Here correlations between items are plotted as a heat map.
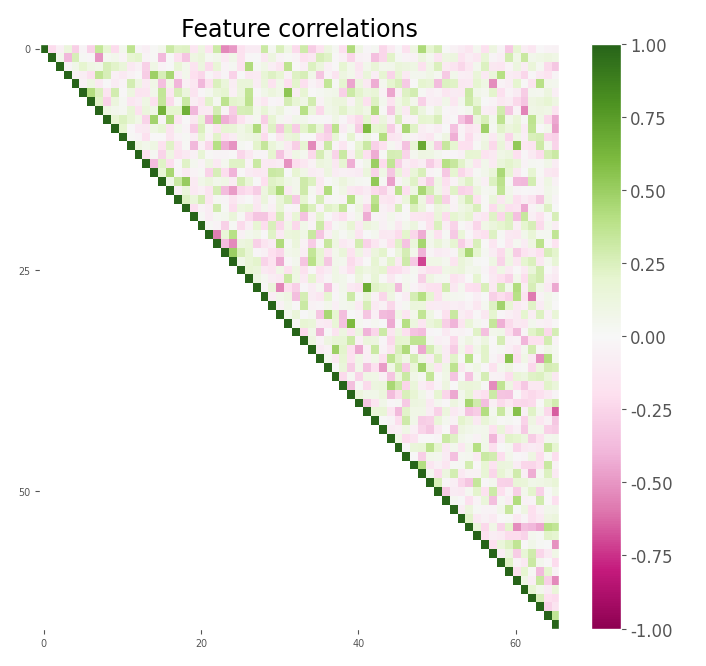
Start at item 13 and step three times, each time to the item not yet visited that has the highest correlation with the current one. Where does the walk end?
7
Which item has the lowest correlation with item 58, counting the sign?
31
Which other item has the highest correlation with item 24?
23
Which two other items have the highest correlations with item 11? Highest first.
48, 60
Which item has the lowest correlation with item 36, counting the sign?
43
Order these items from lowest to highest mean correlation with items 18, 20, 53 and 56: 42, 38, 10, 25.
25, 10, 38, 42
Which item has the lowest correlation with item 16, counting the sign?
24
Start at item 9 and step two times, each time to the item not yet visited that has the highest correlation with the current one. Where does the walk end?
27
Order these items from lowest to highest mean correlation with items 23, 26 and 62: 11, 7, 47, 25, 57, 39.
11, 39, 47, 57, 7, 25
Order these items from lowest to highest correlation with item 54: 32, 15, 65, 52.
32, 52, 15, 65
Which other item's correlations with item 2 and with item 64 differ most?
65
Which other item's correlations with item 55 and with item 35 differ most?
59
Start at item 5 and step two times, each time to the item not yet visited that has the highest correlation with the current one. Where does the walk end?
39
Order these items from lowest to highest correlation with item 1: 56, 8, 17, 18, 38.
18, 17, 38, 8, 56
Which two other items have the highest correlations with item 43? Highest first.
10, 32
